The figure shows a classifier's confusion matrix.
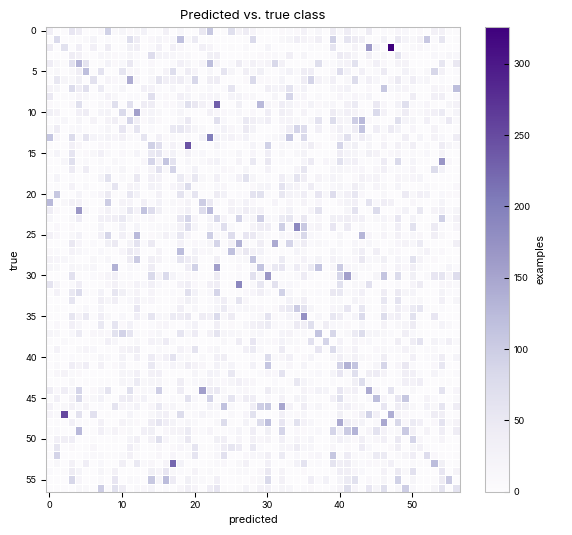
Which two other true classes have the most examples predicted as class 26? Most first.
31, 23
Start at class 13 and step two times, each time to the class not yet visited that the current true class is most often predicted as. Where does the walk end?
4
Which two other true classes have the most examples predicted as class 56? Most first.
7, 30
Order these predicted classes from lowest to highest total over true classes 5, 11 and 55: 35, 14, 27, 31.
31, 35, 27, 14
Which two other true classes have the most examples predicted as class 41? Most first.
30, 49
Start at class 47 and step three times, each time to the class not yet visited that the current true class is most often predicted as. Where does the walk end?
21
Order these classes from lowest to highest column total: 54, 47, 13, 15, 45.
13, 47, 45, 15, 54
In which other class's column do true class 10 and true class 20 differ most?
12
